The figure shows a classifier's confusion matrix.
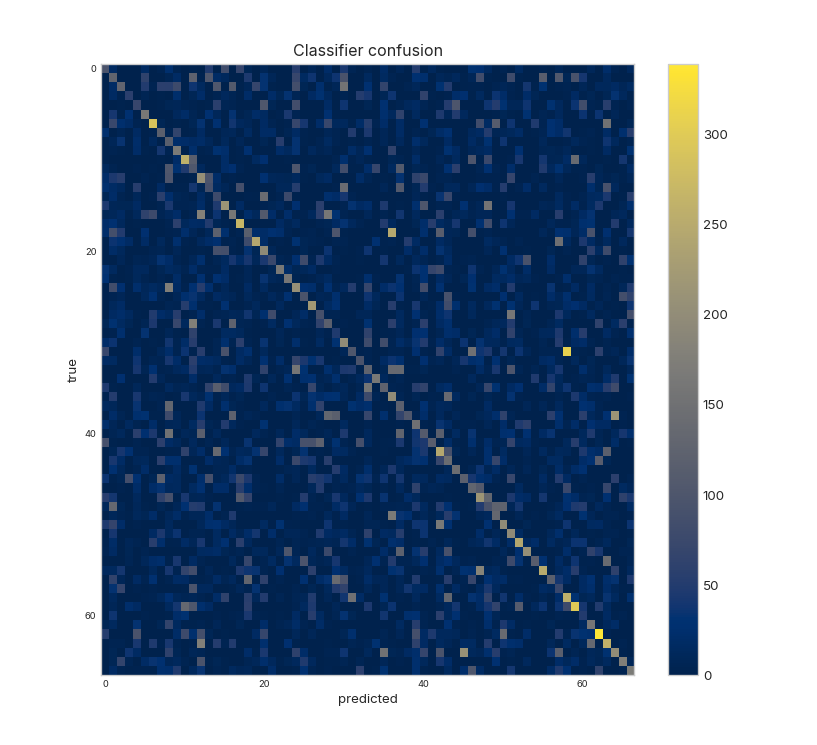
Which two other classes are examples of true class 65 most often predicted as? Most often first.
12, 2
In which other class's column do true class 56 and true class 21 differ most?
29
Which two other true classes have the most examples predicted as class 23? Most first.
53, 14
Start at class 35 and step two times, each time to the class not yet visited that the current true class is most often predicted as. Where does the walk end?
24
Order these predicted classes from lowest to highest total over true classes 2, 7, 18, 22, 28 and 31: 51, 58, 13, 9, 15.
13, 51, 15, 9, 58
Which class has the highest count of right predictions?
62
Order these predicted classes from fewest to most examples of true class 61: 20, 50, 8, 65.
65, 20, 50, 8
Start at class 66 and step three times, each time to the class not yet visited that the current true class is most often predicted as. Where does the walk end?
48
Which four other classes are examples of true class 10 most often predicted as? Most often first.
59, 11, 46, 48
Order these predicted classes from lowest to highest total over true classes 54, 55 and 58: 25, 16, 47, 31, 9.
16, 9, 25, 31, 47
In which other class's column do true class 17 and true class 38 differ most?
64
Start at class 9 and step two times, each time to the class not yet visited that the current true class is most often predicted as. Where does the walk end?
43
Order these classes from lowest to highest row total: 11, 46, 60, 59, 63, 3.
60, 3, 46, 11, 63, 59
